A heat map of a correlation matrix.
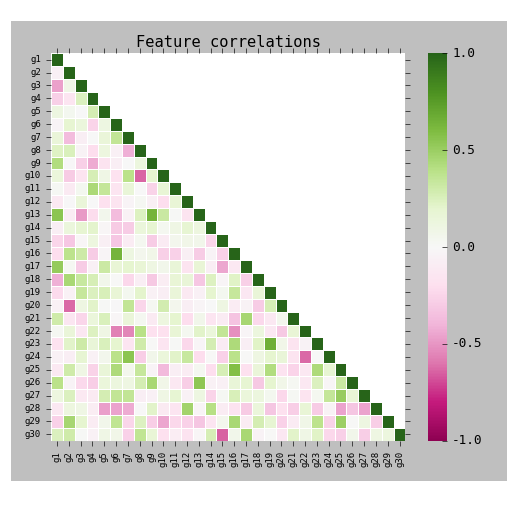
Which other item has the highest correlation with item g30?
g17
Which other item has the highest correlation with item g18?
g2
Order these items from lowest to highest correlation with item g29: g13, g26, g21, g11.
g13, g11, g21, g26
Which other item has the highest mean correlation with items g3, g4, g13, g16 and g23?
g19
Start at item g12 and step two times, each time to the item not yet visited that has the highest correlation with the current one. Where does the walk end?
g14
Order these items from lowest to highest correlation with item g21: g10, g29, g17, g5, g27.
g29, g27, g10, g5, g17
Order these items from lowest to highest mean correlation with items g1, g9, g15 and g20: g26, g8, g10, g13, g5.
g5, g8, g10, g26, g13
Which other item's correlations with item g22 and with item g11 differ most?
g24
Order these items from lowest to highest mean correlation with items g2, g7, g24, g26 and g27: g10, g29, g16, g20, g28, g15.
g28, g15, g20, g29, g10, g16
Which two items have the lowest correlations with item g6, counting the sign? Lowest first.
g22, g28
